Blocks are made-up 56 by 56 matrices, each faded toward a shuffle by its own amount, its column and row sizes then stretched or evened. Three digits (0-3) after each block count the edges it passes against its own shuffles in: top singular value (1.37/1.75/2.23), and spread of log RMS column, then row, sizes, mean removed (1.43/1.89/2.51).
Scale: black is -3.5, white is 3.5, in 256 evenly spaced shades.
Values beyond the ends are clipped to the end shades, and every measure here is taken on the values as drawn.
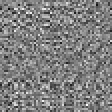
3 1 2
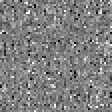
1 2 1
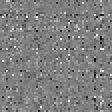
1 2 2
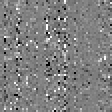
1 3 0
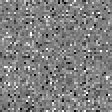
2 1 1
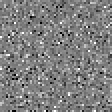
0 0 2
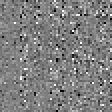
1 3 1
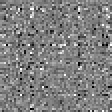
2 2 2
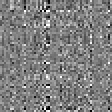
3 3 2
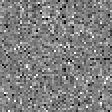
2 0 0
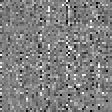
2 3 1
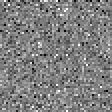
1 0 1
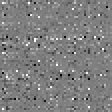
1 1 2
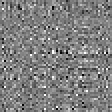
3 2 2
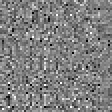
2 2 0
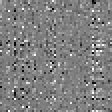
2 3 1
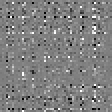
1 3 3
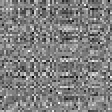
3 1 2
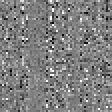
1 3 1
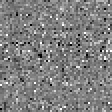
0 1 2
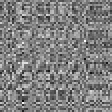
3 2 2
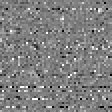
0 0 3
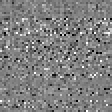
0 0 3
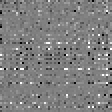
2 2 3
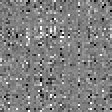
1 3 2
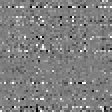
2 1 3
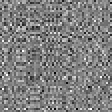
3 0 2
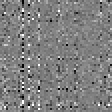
2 3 2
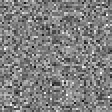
2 0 0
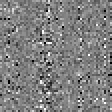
1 3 1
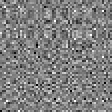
3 2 2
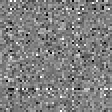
1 1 2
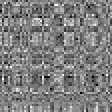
3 1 2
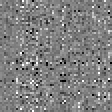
1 3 2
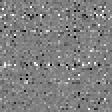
1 1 2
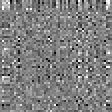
3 2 2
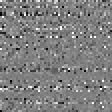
2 1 3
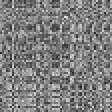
3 2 1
